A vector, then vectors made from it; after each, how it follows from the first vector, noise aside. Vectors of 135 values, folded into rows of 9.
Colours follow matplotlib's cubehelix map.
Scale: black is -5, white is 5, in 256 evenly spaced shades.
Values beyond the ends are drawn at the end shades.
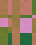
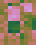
wrapped around.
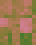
shrunk.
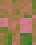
shrunk.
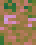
reversed, partly zeroed.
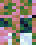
negated, scaled up.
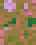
reversed, negated, partly zeroed.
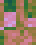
reversed.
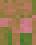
shrunk.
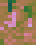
reversed, partly zeroed.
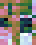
negated, scaled up.
